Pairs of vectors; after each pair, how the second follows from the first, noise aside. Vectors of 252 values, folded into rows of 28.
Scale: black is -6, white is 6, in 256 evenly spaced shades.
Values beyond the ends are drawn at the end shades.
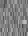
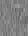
wrapped around, shrunk.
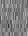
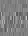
reversed, partly zeroed.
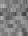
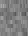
shrunk.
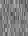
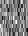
reversed, negated, scaled up.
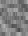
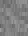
wrapped around, shrunk.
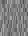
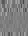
partly zeroed.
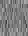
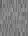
wrapped around, shrunk.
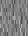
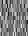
reversed, negated, scaled up.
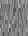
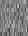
reversed, negated.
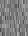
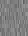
shrunk.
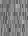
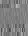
partly zeroed.
